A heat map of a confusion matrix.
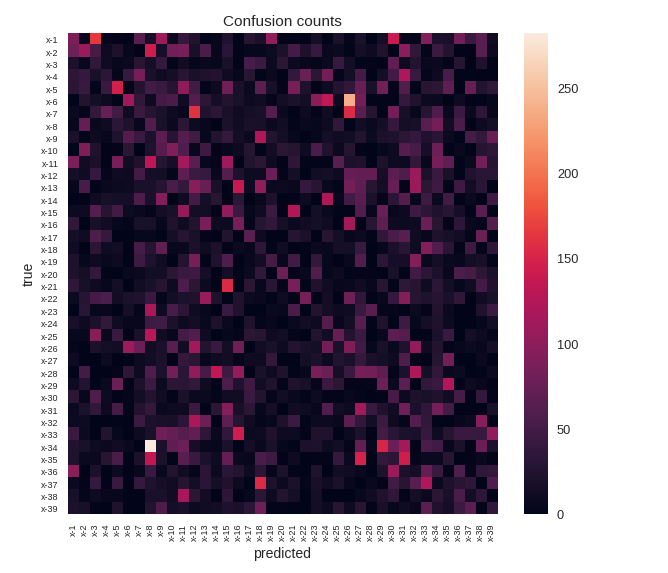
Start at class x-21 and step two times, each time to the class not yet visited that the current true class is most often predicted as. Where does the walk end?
x-11
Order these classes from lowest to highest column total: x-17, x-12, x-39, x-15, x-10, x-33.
x-17, x-39, x-10, x-33, x-15, x-12
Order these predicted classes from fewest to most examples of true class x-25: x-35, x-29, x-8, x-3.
x-29, x-35, x-3, x-8
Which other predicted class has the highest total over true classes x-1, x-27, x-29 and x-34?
x-8
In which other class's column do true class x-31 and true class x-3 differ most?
x-27
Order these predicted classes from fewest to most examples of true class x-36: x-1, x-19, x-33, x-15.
x-19, x-15, x-33, x-1
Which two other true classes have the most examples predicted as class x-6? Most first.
x-26, x-9
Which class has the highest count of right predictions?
x-5
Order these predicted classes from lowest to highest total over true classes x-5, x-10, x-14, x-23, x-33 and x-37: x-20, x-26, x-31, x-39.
x-20, x-26, x-31, x-39
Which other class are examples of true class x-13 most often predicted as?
x-16
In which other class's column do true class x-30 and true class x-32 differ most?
x-12
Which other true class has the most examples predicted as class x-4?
x-7
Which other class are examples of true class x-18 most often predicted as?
x-33
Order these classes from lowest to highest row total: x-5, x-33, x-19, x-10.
x-19, x-10, x-33, x-5
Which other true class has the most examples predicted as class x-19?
x-1
